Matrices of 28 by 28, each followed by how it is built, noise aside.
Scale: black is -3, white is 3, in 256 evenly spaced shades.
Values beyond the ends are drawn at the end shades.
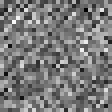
Hankel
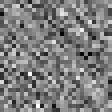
Toeplitz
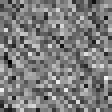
Toeplitz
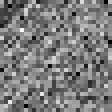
Hankel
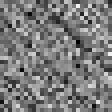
Toeplitz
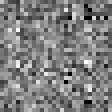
low rank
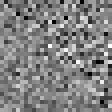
upper triangular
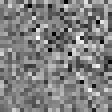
upper triangular
